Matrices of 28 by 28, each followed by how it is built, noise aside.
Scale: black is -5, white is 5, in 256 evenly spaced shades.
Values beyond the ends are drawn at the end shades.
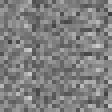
repeating rows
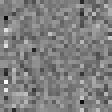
uneven columns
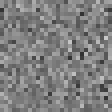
noise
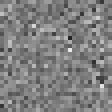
uneven columns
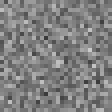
noise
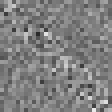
banded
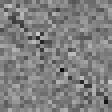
banded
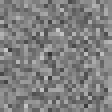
repeating rows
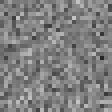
noise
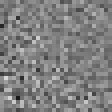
lower triangular
